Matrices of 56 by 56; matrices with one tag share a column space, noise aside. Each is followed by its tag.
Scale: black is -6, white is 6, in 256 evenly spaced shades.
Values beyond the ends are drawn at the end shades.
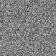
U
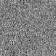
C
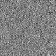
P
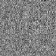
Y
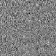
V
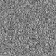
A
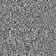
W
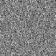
P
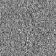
U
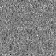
W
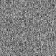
U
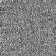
A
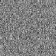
A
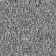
A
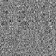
Y
